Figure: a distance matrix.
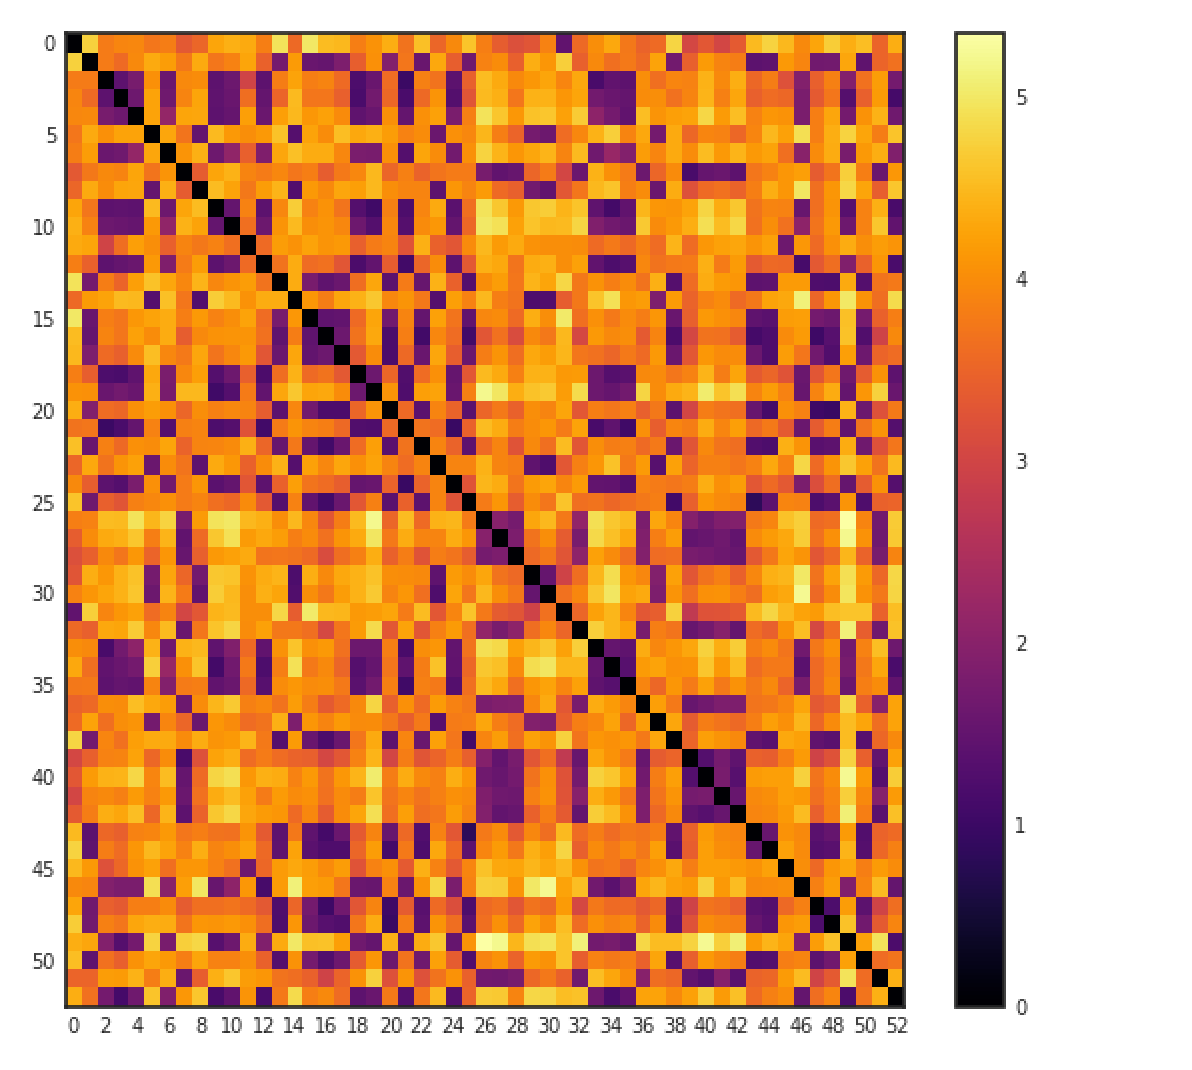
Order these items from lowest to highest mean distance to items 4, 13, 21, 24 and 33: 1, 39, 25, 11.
25, 1, 11, 39
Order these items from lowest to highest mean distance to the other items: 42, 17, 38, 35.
35, 17, 38, 42
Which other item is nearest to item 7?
39
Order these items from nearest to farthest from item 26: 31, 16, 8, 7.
7, 16, 31, 8
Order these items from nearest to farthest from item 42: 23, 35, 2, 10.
23, 35, 2, 10
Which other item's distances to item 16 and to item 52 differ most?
49
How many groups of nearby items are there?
6
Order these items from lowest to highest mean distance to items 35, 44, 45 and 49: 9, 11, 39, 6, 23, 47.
9, 6, 47, 11, 39, 23
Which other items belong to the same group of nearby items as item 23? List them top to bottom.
5, 8, 14, 29, 30, 37
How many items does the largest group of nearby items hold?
17
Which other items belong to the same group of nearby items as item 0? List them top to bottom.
31
